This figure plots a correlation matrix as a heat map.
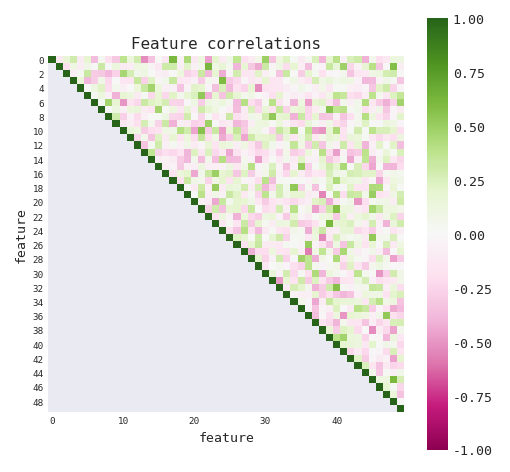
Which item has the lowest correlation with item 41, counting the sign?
36
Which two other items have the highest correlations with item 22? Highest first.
1, 9
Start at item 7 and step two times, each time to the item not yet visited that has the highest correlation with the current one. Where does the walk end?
23
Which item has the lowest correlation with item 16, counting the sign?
20
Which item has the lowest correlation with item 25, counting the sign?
38
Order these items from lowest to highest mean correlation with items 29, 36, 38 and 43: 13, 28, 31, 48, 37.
48, 37, 31, 13, 28
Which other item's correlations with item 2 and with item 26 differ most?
42
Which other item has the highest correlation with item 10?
21
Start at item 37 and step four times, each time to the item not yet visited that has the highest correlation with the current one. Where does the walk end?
40
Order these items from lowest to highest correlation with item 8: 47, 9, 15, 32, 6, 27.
47, 27, 15, 32, 9, 6
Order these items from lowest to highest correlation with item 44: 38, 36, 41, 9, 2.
41, 2, 38, 36, 9
